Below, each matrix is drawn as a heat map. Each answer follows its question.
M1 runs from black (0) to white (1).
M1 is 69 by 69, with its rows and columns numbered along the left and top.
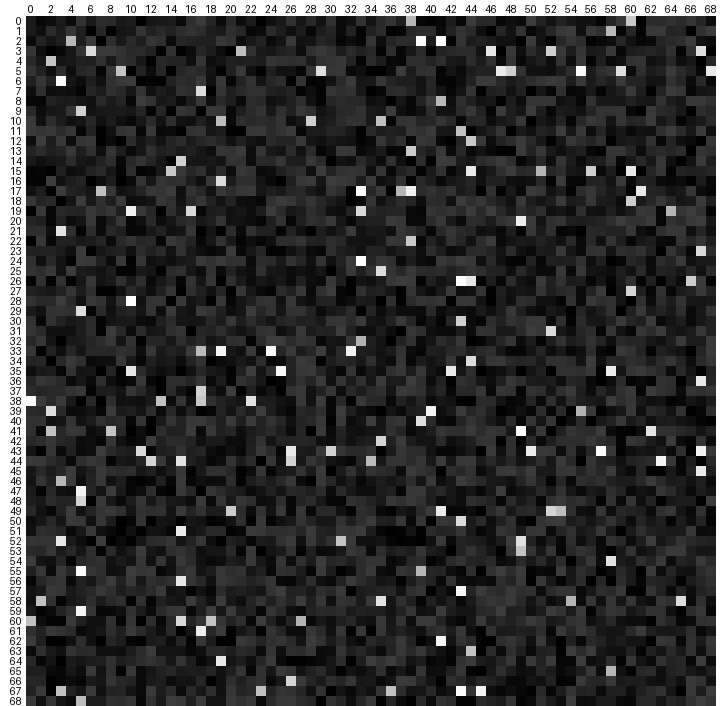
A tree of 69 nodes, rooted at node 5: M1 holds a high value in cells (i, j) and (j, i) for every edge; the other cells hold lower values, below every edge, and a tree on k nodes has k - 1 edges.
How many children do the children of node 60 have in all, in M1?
1
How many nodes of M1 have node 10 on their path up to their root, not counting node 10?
8
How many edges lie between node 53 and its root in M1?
6
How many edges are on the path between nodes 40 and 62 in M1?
4
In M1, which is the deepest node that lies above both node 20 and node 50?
49
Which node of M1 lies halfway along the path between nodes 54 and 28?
35
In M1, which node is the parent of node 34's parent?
26
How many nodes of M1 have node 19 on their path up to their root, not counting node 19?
11
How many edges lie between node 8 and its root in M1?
5
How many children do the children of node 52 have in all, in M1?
4
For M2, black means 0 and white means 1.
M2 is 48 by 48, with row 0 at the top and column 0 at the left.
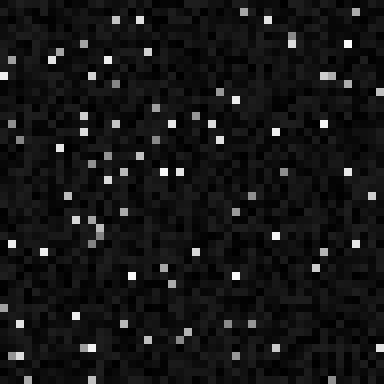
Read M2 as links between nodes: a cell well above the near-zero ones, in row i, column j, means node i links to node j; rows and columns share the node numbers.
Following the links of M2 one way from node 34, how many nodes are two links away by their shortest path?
2
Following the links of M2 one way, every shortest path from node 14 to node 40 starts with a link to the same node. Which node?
node 24
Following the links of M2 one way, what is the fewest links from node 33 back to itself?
5
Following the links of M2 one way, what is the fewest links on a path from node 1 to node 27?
3
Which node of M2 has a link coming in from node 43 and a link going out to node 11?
node 47
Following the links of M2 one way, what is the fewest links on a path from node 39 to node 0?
2
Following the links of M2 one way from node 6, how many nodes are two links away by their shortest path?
2
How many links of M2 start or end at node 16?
3
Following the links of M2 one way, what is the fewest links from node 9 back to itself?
3
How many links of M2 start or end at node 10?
6
